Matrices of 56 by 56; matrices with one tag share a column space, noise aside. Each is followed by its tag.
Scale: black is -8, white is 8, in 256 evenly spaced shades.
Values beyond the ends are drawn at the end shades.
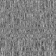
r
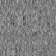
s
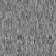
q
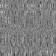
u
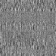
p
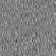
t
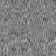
t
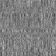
r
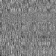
p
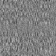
t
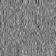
s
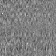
t
